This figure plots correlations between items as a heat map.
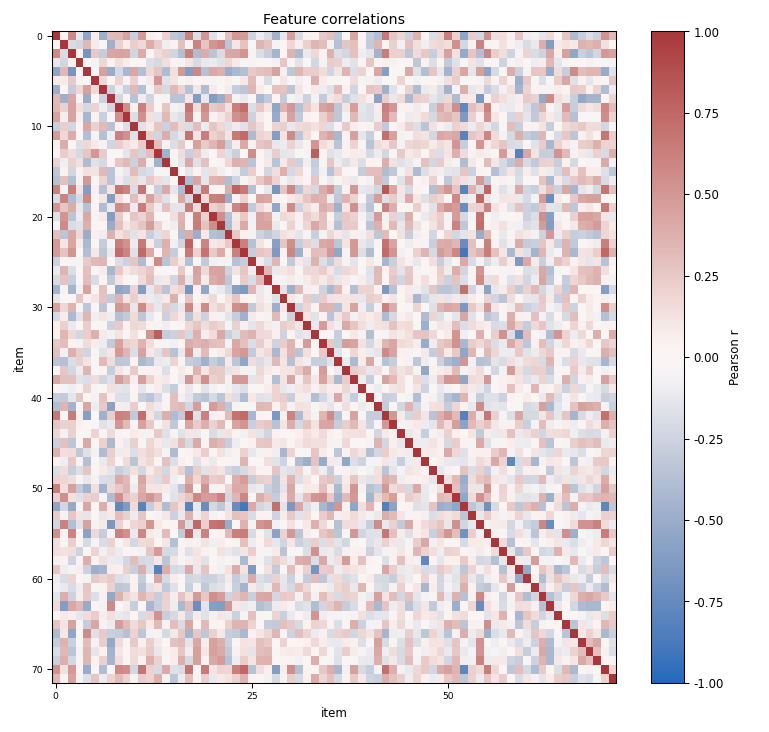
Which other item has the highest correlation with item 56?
47
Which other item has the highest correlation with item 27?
54
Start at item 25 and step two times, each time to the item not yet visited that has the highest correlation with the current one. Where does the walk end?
33
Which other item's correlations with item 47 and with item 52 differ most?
24
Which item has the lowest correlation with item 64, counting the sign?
59
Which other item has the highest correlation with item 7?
63
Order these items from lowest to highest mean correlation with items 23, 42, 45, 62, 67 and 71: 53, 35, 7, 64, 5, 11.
7, 64, 5, 53, 35, 11
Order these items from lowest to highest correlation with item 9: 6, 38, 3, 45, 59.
6, 45, 3, 59, 38
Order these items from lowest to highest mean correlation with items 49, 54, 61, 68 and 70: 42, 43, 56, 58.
58, 56, 42, 43
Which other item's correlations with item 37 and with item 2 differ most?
4
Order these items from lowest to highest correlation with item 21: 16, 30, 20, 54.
30, 16, 20, 54
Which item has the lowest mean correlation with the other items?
52
